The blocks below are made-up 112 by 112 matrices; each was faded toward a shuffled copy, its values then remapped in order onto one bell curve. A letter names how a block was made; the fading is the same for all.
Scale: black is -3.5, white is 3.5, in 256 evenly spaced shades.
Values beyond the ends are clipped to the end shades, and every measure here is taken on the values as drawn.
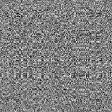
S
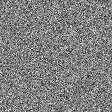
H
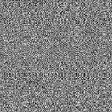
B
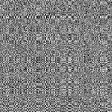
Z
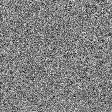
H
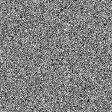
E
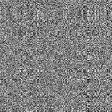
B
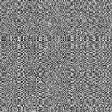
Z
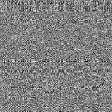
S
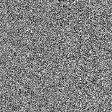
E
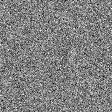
H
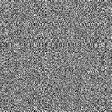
B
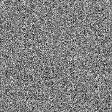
E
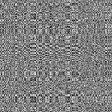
Z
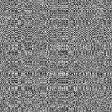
Z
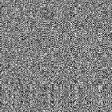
B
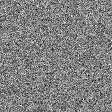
H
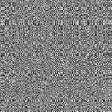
Z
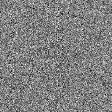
E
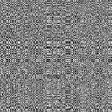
Z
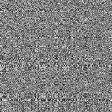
S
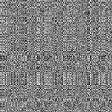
Z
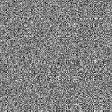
B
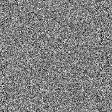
E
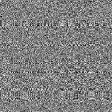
S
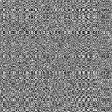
Z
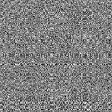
S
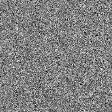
E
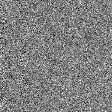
E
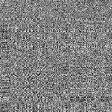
S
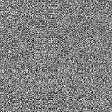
B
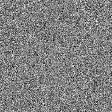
E
